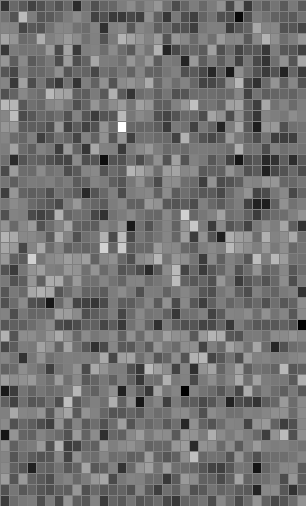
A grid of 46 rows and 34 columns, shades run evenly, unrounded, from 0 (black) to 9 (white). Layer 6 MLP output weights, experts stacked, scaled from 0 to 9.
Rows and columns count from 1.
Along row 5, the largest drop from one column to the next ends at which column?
19
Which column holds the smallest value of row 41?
22
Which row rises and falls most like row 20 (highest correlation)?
28
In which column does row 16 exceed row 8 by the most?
2
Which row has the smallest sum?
15
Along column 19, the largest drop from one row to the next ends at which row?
44
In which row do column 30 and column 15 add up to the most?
4
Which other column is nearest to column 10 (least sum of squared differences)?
33
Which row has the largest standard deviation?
12
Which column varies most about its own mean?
14
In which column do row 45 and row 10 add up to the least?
29
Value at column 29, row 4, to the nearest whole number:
5
